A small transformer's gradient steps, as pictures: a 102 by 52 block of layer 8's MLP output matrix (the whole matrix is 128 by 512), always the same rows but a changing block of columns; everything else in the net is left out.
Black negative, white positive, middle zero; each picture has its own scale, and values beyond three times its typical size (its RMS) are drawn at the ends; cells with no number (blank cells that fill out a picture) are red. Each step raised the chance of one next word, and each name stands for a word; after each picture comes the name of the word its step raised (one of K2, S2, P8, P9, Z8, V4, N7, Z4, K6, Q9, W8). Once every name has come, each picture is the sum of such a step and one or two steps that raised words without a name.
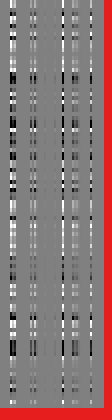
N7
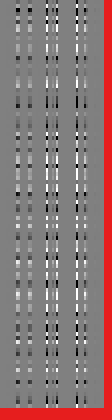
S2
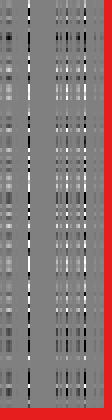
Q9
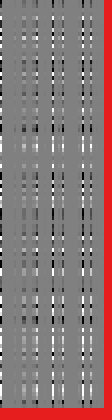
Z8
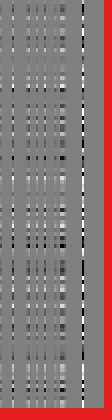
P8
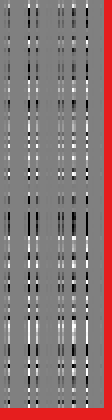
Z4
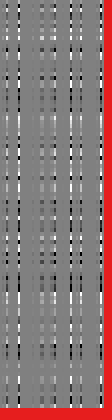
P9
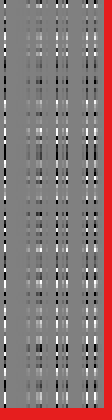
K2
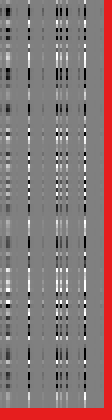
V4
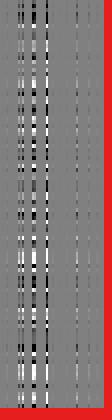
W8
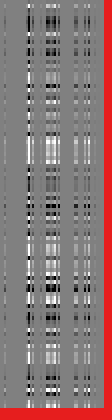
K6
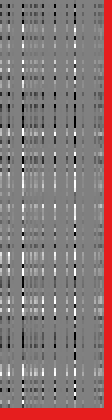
W8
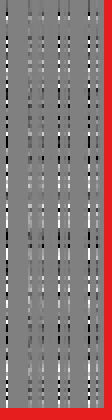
P8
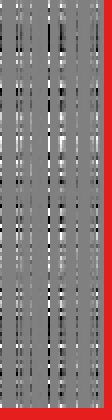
K6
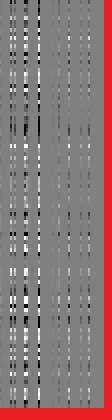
Z8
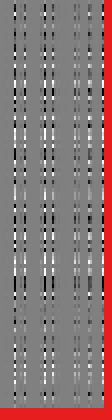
W8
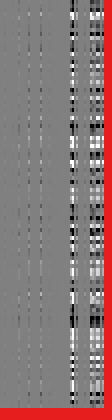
Z8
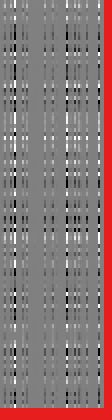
Z4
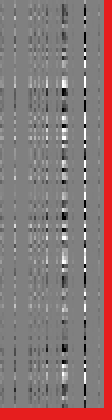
W8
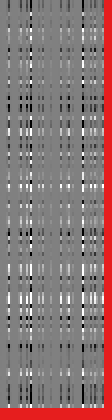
P9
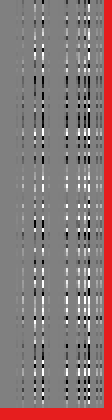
K2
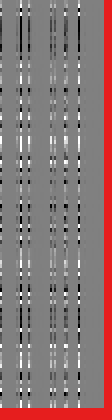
K6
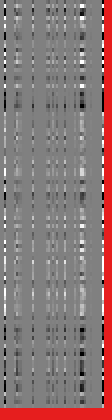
S2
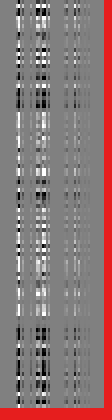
S2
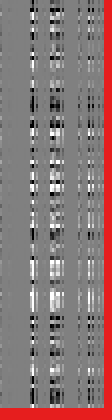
S2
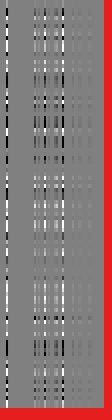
N7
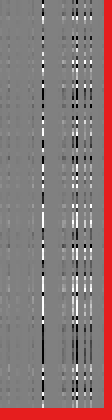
P8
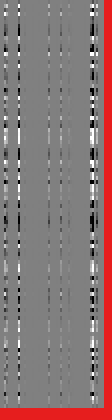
K2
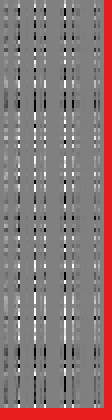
Z4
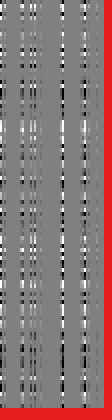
K2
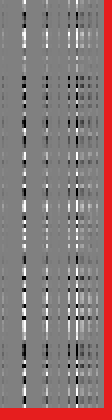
N7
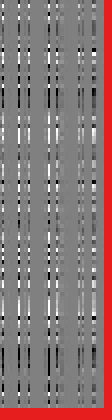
K2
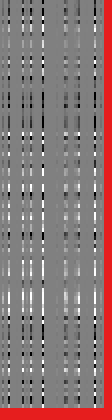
S2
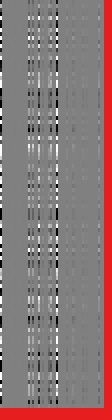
Z8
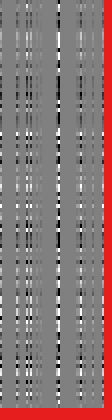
K2
